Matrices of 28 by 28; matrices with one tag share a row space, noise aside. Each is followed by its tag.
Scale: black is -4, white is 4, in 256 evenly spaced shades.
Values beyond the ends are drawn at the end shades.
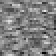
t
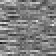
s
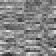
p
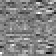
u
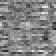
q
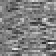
t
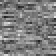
p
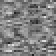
t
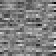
p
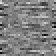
q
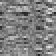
u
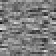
q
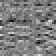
u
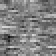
s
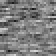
s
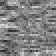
s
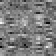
u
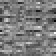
p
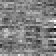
p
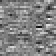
u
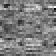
p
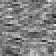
t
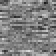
q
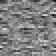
q
